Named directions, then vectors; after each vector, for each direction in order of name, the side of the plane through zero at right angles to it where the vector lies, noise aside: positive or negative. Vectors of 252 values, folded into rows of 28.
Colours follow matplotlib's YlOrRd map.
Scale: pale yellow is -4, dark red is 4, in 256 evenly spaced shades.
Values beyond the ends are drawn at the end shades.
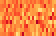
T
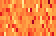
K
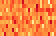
negative, negative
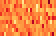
positive, positive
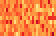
positive, positive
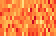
positive, negative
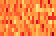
positive, positive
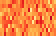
negative, positive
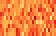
positive, negative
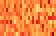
positive, positive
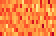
positive, positive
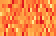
negative, positive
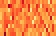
negative, positive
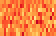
negative, positive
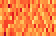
negative, positive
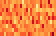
positive, positive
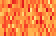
negative, positive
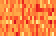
negative, negative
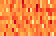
negative, negative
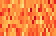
positive, negative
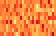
positive, positive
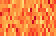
positive, negative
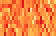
negative, positive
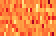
positive, positive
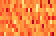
positive, positive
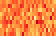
negative, positive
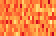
positive, positive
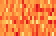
negative, negative
